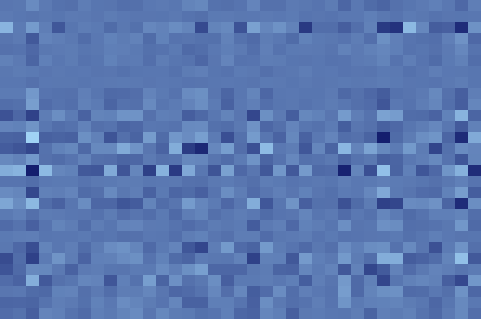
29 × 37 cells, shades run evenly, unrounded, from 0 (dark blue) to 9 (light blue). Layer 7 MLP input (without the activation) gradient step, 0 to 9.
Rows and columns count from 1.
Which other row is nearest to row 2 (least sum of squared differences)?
8
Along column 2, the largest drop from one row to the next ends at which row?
17
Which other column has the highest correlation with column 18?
9
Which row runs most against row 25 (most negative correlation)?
2
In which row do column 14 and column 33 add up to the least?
16
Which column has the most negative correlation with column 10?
15
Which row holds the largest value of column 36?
24
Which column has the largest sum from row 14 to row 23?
30
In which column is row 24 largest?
36
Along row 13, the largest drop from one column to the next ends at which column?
4
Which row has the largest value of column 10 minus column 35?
14
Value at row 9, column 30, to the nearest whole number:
3
